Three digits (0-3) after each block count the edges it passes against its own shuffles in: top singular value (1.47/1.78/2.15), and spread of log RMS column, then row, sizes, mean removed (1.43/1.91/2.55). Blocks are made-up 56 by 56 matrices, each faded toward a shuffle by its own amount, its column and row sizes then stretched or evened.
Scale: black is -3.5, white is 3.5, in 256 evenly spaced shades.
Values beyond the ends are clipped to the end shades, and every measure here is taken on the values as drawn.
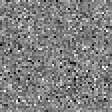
1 1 1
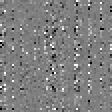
0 3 1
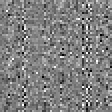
3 3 0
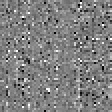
1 3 1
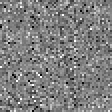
1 1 0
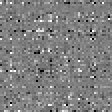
0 2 3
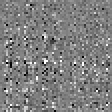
0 3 2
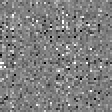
0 2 1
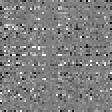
1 2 3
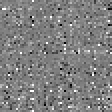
0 2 2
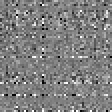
1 2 3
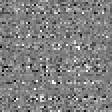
0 1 3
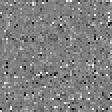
0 1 2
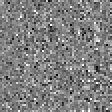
1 2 0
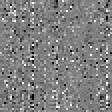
2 2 0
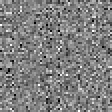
2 2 0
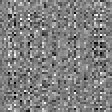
3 3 0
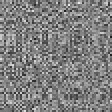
3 1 0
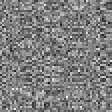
3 1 0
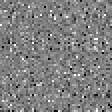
2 0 1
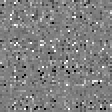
0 1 2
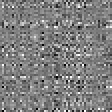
3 3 3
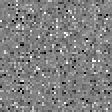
0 1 1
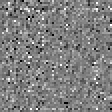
0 2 1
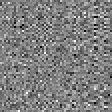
3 1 1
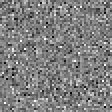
1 0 0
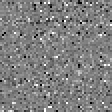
0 1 2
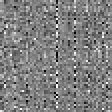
3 3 0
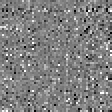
1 2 1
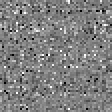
1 1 2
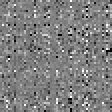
1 3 2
